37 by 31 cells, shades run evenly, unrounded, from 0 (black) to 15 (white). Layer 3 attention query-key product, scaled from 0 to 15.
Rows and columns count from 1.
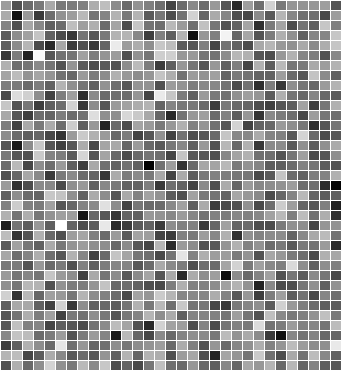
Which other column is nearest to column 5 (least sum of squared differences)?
18
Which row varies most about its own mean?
5
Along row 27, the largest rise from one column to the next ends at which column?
27
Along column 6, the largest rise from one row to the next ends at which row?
20
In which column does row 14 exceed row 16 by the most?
9
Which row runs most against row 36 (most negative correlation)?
3
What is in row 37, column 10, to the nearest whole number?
12
